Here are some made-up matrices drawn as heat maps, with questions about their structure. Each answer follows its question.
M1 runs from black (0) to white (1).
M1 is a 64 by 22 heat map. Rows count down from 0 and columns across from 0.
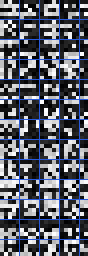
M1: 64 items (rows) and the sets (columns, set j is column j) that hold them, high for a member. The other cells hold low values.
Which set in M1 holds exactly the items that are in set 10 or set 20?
16
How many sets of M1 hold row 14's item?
9
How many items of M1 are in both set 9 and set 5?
3
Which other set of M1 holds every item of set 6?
12
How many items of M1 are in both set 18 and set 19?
8
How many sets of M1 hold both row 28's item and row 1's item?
8
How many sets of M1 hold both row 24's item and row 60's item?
9
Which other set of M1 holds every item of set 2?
0
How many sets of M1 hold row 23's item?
1
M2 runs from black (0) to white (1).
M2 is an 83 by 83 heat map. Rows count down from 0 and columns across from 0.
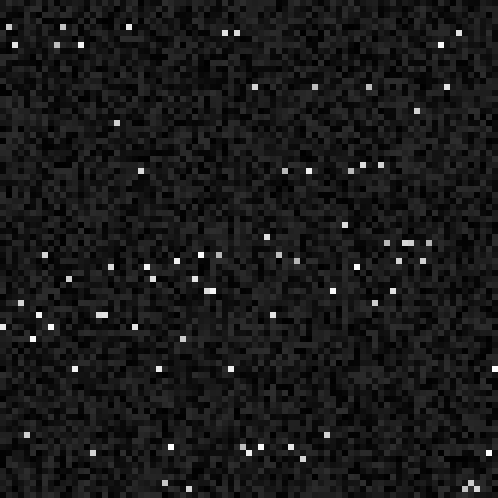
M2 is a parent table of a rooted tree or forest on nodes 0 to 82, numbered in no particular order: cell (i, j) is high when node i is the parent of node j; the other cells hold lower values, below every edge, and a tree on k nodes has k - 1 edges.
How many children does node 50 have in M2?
2
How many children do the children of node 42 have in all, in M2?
7
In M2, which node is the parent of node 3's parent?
76
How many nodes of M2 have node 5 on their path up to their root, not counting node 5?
12
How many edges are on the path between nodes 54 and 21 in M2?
3
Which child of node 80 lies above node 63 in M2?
27
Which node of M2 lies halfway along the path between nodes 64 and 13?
14
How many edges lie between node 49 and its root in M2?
3
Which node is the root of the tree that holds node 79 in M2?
75
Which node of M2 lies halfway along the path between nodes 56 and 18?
39
